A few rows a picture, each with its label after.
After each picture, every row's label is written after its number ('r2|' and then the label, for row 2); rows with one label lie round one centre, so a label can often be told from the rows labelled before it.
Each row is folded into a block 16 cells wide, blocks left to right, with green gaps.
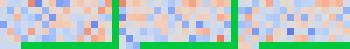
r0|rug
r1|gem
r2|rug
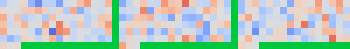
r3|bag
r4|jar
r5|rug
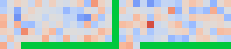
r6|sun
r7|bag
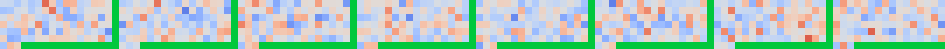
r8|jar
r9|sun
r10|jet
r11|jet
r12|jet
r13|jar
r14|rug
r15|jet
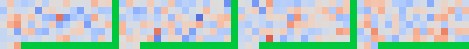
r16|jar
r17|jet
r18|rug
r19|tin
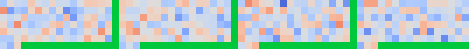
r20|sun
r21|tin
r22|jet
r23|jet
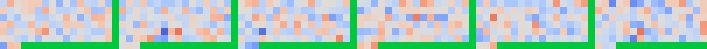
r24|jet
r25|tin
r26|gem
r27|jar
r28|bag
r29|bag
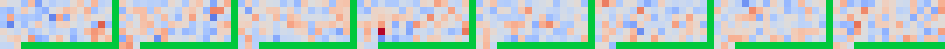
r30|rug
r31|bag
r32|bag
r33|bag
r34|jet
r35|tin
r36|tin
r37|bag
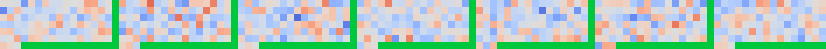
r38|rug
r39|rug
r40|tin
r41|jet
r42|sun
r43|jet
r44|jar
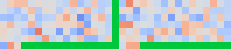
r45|jet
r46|jet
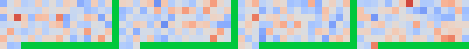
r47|gem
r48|rug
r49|gem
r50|sun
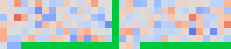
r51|gem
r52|bag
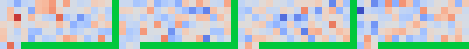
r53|jar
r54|bag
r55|tin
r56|rug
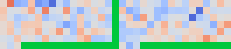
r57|tin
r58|sun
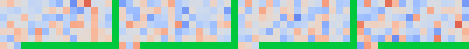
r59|tin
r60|sun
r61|tin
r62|jet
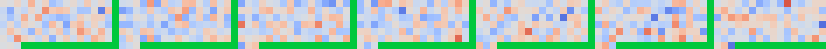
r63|tin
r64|rug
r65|jet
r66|rug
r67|sun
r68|tin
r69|gem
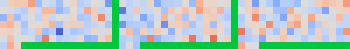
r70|jet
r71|rug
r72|bag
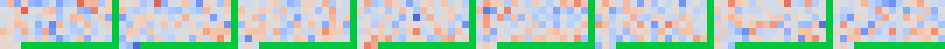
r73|bag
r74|gem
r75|tin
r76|tin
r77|sun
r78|jet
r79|gem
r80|tin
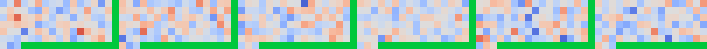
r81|gem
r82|bag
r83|rug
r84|jet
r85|jet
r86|gem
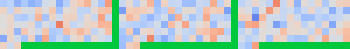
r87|bag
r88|rug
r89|sun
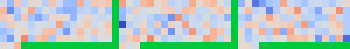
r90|sun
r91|rug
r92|jar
